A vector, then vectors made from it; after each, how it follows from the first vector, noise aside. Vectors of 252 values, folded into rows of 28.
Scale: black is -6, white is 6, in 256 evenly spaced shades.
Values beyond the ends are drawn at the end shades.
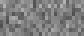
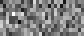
negated, scaled up.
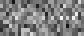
wrapped around, scaled up.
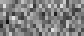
scaled up.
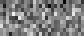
negated, scaled up.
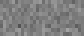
wrapped around, negated, shrunk.
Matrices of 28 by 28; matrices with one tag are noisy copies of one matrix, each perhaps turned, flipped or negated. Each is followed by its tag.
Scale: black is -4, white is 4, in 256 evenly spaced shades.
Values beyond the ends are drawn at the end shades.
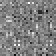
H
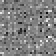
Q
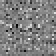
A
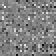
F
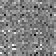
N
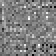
F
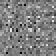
A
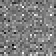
N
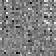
F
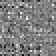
F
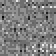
F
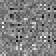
H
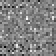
F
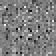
A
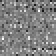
F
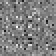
A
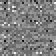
N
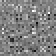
H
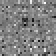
Q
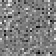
F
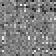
F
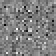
A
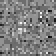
Q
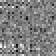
F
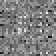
Q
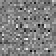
A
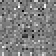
Q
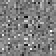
A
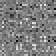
H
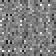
N
